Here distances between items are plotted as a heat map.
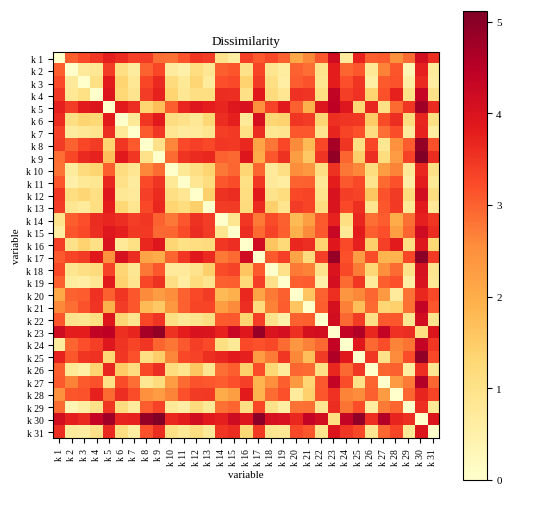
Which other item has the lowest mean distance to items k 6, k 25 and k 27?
k 8
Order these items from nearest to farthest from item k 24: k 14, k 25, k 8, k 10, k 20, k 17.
k 14, k 20, k 10, k 17, k 8, k 25
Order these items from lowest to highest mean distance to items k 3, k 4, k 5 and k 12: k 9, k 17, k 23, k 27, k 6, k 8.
k 6, k 27, k 8, k 9, k 17, k 23
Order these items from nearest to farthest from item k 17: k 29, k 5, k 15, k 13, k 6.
k 5, k 15, k 29, k 13, k 6
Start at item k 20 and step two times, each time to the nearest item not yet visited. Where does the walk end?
k 21
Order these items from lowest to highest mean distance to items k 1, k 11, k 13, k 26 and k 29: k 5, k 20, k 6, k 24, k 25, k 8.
k 6, k 24, k 20, k 8, k 25, k 5
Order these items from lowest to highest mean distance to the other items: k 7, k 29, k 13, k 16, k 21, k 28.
k 29, k 7, k 13, k 16, k 21, k 28
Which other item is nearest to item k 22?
k 19
